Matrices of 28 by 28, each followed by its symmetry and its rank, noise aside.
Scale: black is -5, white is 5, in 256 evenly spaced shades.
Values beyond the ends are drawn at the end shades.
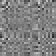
no symmetry, rank three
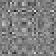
no symmetry, rank three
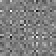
symmetric, rank two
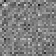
symmetric, rank four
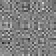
antisymmetric, rank four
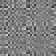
no symmetry, rank two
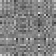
no symmetry, rank three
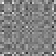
symmetric, rank two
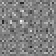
symmetric, rank four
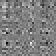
no symmetry, rank four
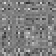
no symmetry, rank three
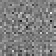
no symmetry, rank four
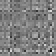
symmetric, rank three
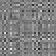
antisymmetric, rank two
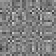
no symmetry, rank three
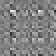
no symmetry, rank two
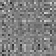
antisymmetric, rank four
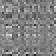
no symmetry, rank three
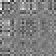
symmetric, rank two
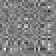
no symmetry, rank three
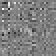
no symmetry, rank three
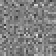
no symmetry, rank four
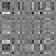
no symmetry, rank two
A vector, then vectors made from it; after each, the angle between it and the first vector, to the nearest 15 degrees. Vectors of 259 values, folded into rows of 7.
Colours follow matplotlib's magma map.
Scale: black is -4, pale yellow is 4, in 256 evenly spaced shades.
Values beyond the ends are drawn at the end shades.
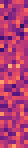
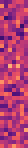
15 degrees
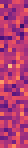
15 degrees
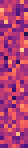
90 degrees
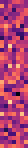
30 degrees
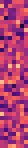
15 degrees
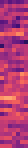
105 degrees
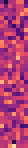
45 degrees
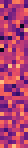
15 degrees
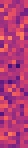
150 degrees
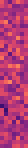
60 degrees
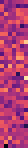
75 degrees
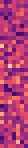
45 degrees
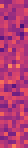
15 degrees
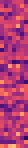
45 degrees
